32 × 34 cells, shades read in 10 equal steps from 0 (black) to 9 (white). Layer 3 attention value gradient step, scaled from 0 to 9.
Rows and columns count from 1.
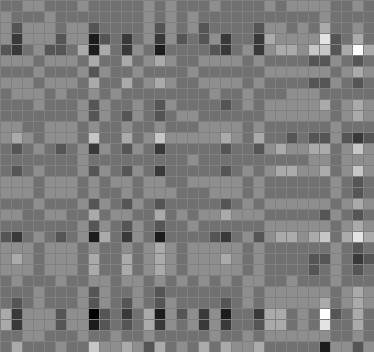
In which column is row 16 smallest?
15
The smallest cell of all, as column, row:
9, 29
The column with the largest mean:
30
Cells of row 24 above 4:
18
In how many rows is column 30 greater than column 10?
14
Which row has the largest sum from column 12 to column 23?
13
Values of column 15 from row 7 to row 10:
4 6 4 3
